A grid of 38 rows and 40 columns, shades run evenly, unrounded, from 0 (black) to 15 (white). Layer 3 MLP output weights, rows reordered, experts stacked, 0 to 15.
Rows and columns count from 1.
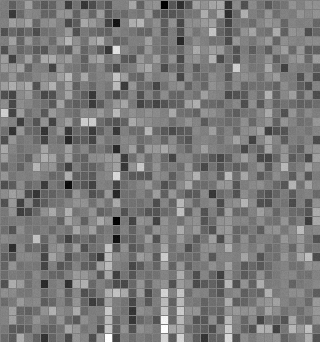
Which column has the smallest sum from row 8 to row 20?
12
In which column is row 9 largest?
15
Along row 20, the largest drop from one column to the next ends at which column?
16
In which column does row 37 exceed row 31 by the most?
21
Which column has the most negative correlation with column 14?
17
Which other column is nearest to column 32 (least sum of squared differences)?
8
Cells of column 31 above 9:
5
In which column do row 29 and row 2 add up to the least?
2
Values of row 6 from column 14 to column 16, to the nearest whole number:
3 13 8
